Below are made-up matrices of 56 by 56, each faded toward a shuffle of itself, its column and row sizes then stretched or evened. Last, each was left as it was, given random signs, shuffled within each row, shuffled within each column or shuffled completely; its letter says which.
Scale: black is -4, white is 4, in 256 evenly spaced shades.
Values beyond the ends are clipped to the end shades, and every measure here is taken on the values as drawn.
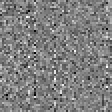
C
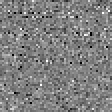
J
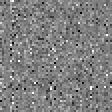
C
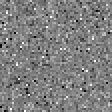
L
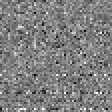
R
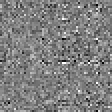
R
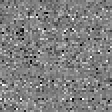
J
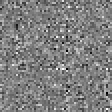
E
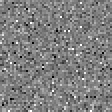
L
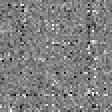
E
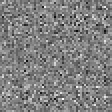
E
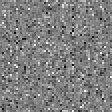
C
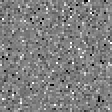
L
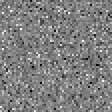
L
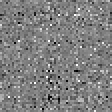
E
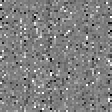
C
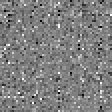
E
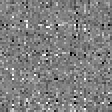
R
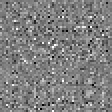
R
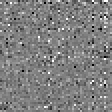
E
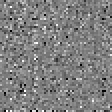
E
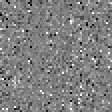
C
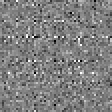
R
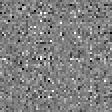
E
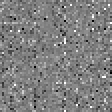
C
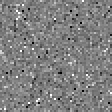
L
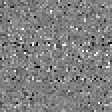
J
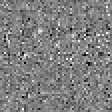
E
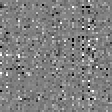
E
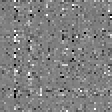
E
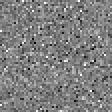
L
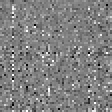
E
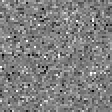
J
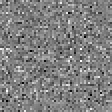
E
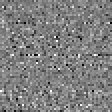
J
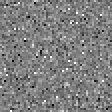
L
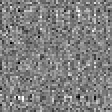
R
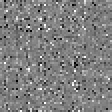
E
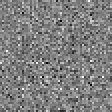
R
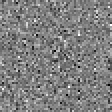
C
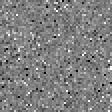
L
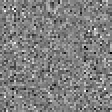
C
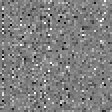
C
